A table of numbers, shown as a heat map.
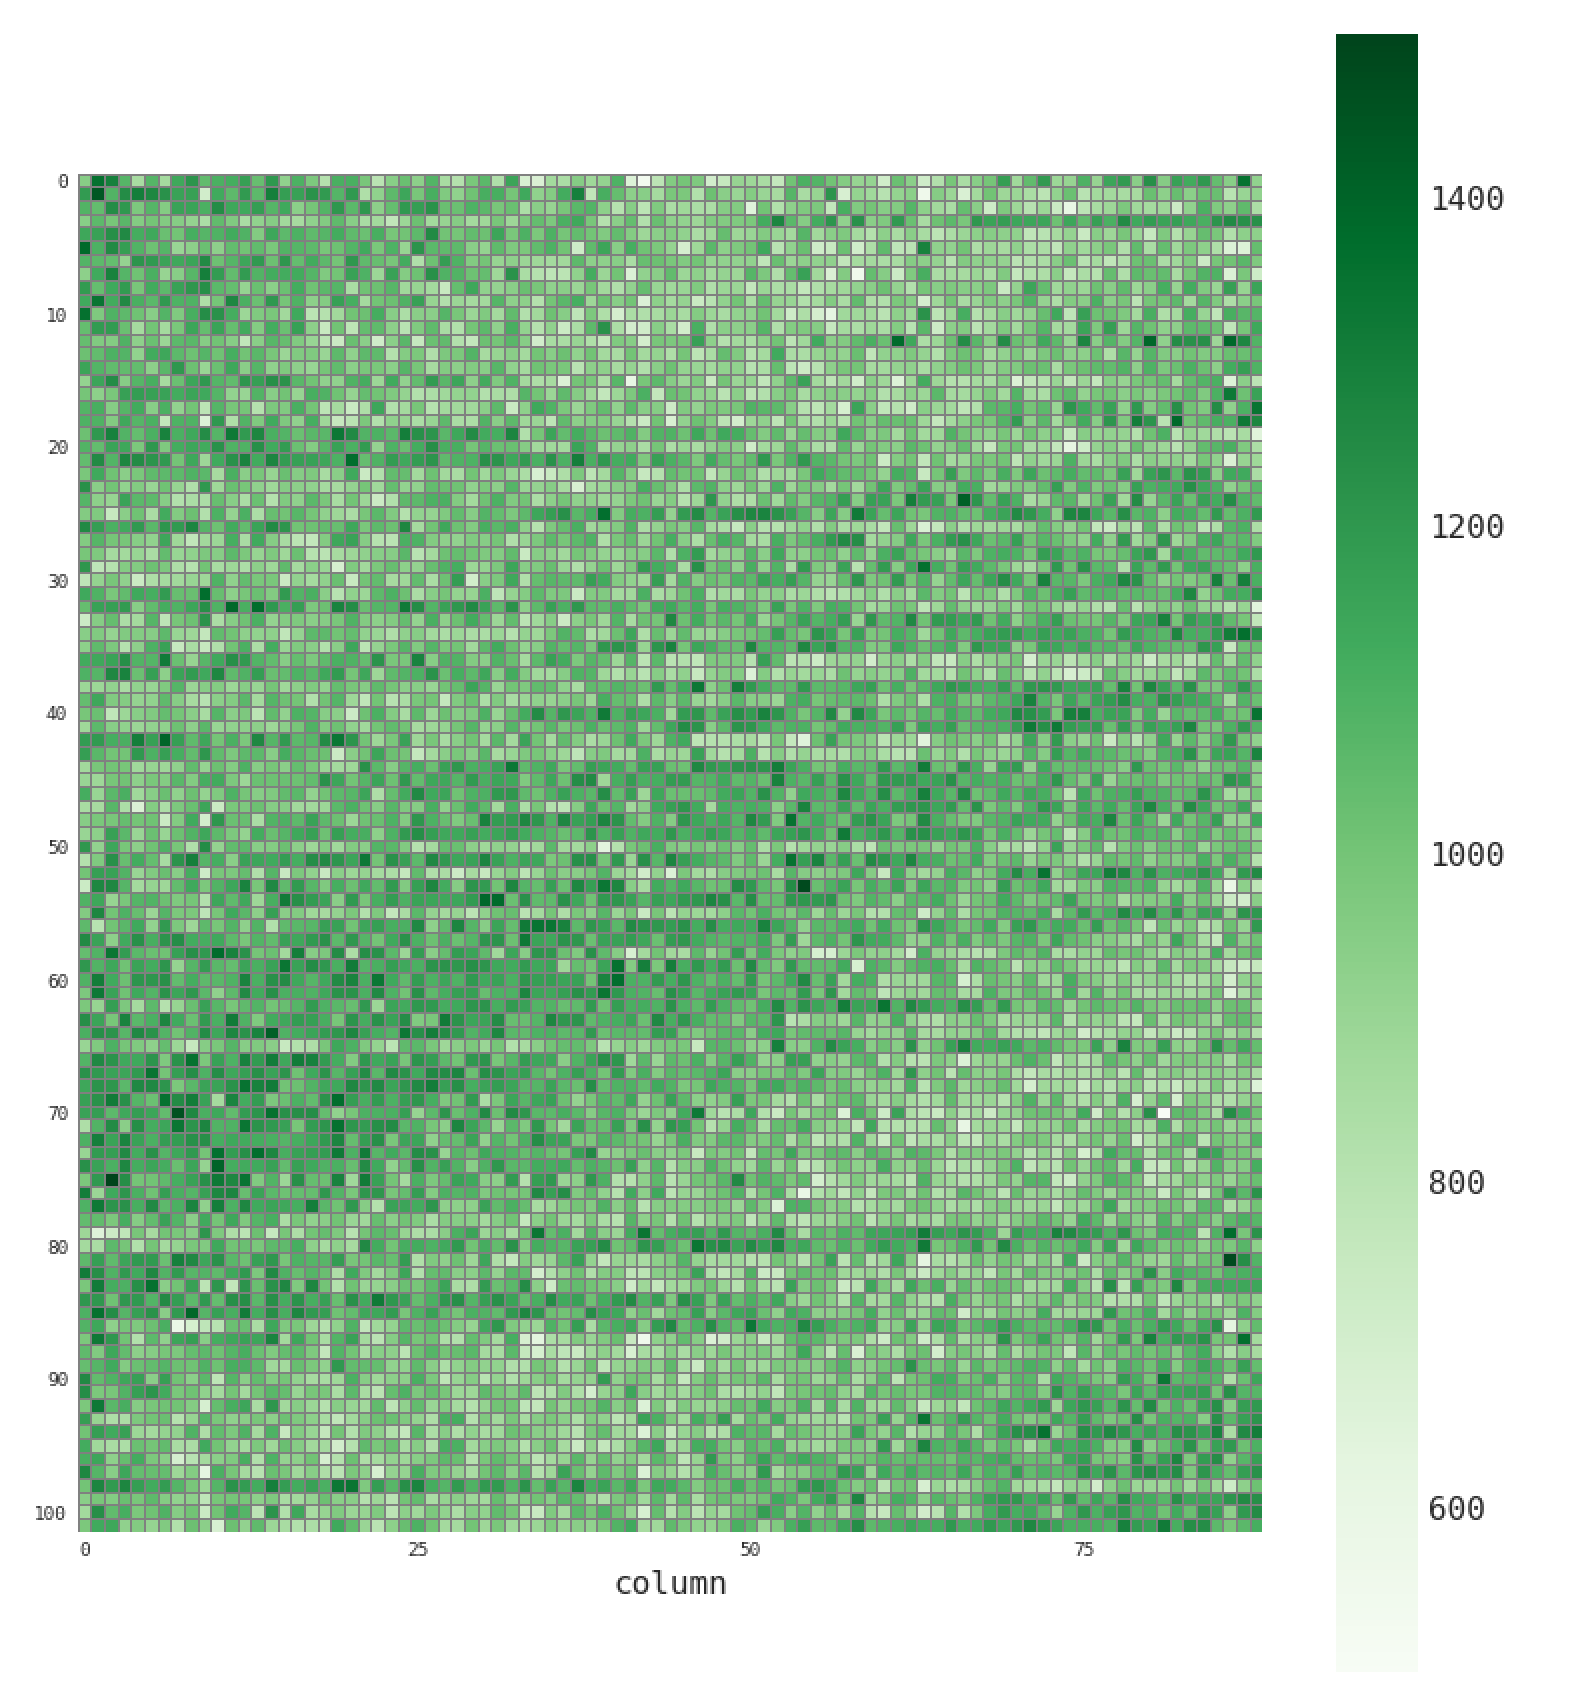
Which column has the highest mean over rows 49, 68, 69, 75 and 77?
2
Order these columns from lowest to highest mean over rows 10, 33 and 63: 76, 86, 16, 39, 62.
39, 76, 62, 86, 16
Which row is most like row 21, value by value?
98
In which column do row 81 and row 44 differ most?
63
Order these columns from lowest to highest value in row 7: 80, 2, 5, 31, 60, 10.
31, 60, 80, 5, 10, 2
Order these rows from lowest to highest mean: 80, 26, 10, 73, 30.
10, 26, 30, 73, 80
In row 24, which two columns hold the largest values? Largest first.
66, 62
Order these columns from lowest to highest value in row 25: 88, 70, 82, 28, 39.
28, 82, 88, 70, 39
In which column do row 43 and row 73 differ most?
19
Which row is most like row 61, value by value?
60
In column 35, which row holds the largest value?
56
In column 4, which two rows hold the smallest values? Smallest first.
47, 30
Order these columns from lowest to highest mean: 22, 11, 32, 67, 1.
67, 22, 32, 11, 1
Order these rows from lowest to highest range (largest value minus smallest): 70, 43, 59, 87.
43, 59, 87, 70
